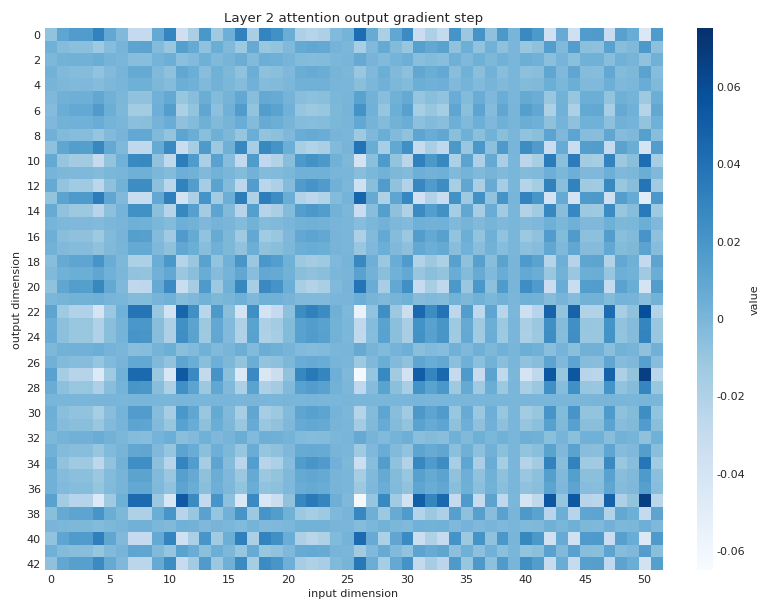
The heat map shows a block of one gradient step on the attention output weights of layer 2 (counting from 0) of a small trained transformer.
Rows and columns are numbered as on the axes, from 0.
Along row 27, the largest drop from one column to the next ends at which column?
51
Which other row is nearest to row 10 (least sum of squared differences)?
12
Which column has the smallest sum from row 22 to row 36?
26
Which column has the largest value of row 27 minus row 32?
50
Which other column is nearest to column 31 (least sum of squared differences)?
47
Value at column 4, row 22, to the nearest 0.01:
-0.04
